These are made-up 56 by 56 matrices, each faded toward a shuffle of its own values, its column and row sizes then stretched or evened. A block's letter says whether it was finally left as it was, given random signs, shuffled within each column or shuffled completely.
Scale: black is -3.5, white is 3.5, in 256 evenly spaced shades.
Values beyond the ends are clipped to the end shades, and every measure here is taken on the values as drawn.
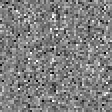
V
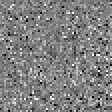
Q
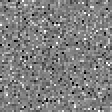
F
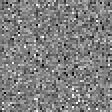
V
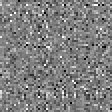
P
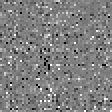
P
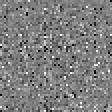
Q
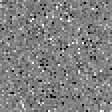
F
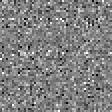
Q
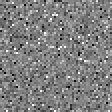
F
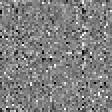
P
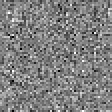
Q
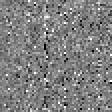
V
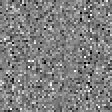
V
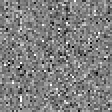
V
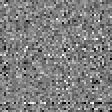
Q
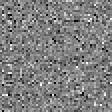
P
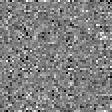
P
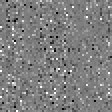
V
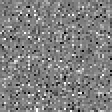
Q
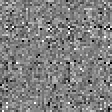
P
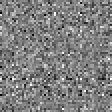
Q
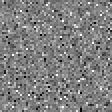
F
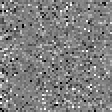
V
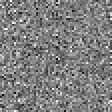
V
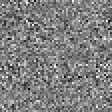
Q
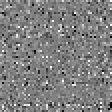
Q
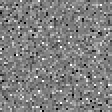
F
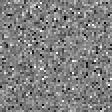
F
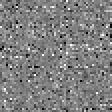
Q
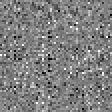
P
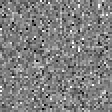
V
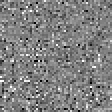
Q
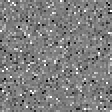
F
